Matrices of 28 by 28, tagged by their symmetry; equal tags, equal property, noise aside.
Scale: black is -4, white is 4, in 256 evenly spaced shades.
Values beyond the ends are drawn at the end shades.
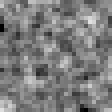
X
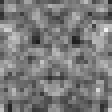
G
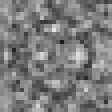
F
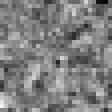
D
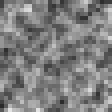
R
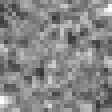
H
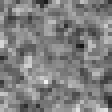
D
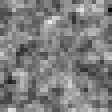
D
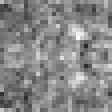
F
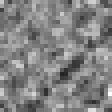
R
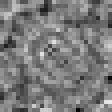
R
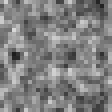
F
